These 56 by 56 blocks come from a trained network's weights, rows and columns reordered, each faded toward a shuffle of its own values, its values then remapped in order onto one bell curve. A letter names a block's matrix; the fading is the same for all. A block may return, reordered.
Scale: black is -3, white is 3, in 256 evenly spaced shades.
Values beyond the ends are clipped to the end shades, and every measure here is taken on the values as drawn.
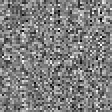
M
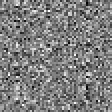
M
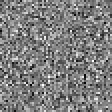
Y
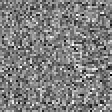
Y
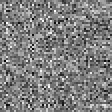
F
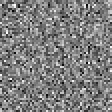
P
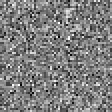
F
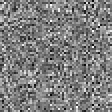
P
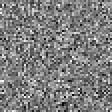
Y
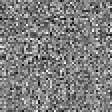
F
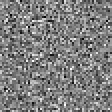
Y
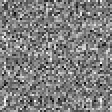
F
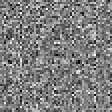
P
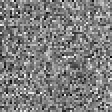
Y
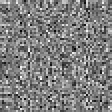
M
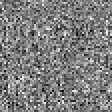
Y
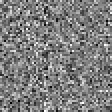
F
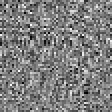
M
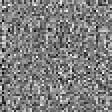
M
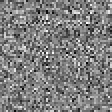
F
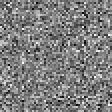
F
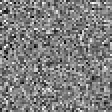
F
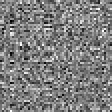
M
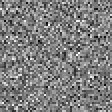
P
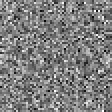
Y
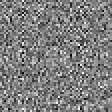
P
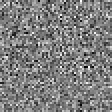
F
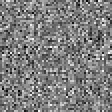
Y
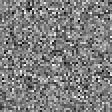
Y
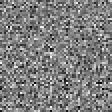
F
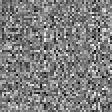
P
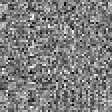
P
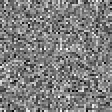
Y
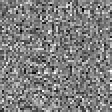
Y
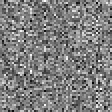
M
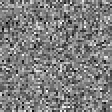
Y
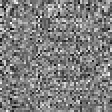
M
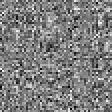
M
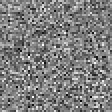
F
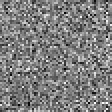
F
